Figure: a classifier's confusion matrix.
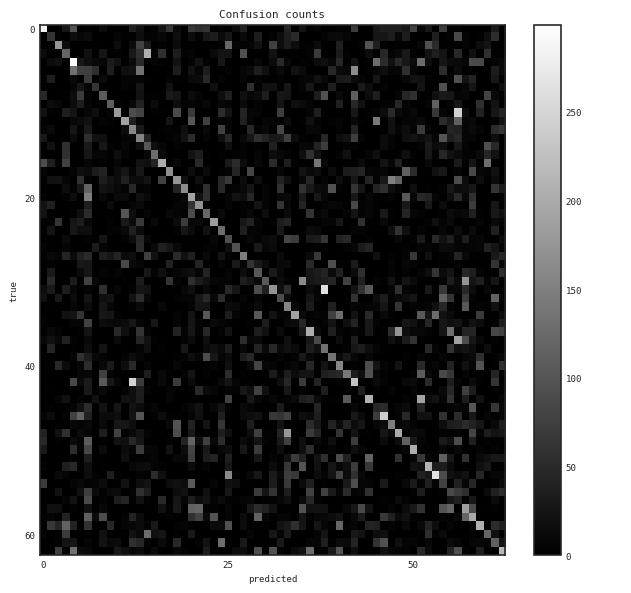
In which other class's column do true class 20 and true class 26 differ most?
6
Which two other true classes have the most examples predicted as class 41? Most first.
44, 30
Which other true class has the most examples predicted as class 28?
17
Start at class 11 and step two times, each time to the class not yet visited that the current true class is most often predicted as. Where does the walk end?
58
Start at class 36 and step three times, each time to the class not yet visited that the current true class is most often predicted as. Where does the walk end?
57
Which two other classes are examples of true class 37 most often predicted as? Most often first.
56, 57
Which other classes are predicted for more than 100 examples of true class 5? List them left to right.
4, 13, 42
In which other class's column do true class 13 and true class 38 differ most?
54
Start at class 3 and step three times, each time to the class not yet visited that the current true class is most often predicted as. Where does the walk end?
52
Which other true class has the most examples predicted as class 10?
48
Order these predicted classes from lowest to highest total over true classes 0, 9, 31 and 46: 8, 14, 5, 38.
14, 8, 5, 38
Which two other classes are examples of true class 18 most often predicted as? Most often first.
47, 48
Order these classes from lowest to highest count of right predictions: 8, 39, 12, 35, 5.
35, 5, 8, 39, 12
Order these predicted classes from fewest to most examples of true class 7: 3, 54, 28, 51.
3, 51, 28, 54
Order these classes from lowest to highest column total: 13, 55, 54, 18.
18, 55, 54, 13
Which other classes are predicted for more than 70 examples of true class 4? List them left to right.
45, 51, 58, 59
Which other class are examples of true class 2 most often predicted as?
25
